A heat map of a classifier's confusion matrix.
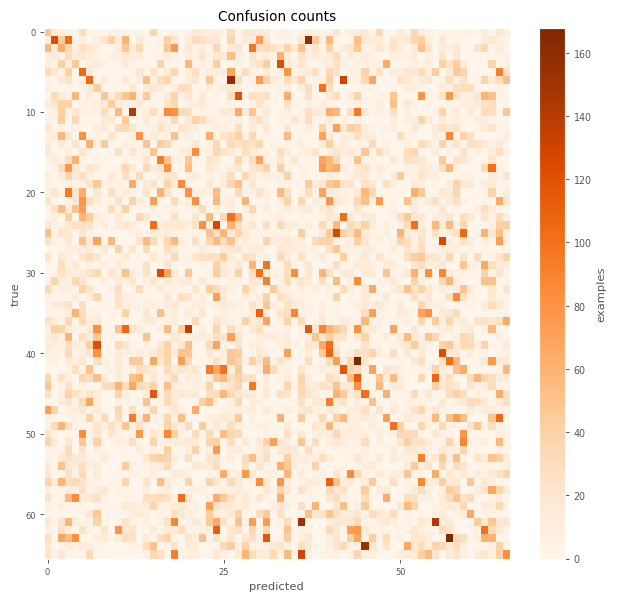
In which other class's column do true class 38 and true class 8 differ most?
27
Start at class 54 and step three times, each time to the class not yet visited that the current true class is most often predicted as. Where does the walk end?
19
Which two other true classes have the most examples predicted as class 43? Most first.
55, 62
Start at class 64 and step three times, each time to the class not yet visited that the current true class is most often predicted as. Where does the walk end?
21
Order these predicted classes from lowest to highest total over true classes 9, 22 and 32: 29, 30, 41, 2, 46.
41, 30, 29, 46, 2
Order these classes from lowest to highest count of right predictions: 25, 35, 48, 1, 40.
25, 48, 35, 40, 1
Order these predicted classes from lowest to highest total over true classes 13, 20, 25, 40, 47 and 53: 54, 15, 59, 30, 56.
54, 30, 15, 59, 56
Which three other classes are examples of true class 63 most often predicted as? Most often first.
57, 31, 4
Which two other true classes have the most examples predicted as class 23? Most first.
42, 59
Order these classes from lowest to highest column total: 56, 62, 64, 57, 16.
16, 62, 64, 56, 57
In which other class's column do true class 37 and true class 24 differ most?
20
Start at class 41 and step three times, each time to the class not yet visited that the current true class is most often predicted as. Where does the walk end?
31
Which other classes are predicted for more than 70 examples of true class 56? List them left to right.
30, 33, 40, 53
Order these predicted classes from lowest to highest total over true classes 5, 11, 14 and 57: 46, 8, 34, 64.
46, 8, 34, 64
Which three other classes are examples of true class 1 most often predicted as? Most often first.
37, 3, 30
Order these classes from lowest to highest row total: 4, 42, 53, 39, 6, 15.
15, 4, 53, 39, 42, 6
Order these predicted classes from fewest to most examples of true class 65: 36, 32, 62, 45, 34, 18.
45, 62, 32, 34, 18, 36
